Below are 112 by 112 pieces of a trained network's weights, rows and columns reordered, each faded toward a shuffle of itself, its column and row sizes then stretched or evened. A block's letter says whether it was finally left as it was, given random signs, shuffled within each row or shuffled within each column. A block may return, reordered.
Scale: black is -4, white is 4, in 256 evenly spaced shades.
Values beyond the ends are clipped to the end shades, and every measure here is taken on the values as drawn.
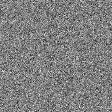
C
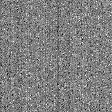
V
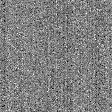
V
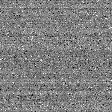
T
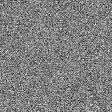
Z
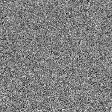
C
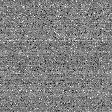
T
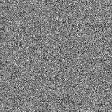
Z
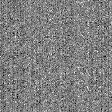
Z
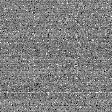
Z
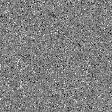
C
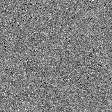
V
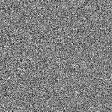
Z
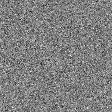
T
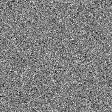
T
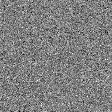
C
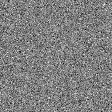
T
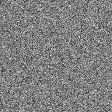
C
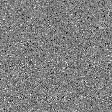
T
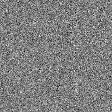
C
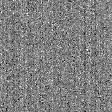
V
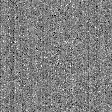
V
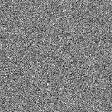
Z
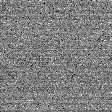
T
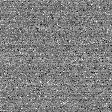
T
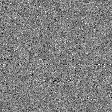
T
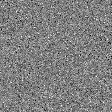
V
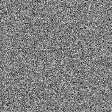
V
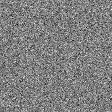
T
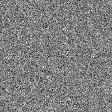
V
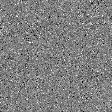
C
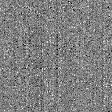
Z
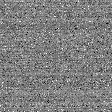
T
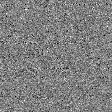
T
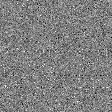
T
